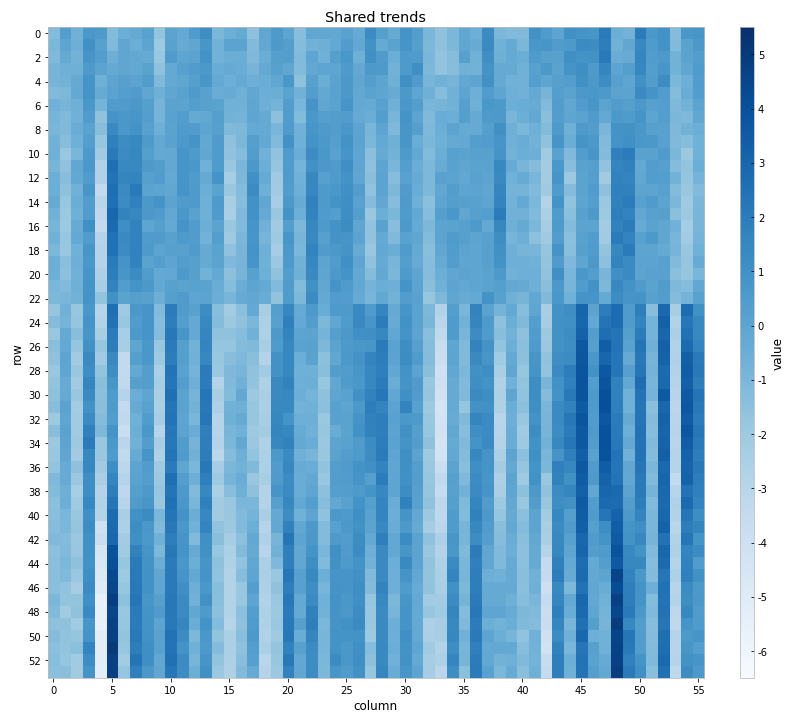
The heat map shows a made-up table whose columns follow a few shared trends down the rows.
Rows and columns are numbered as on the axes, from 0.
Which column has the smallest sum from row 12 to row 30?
4
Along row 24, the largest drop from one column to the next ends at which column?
53
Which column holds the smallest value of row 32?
33
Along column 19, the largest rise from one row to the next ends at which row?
23
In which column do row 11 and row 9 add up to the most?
5
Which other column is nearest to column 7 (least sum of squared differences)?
49
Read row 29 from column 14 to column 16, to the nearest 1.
-3 -1 -1
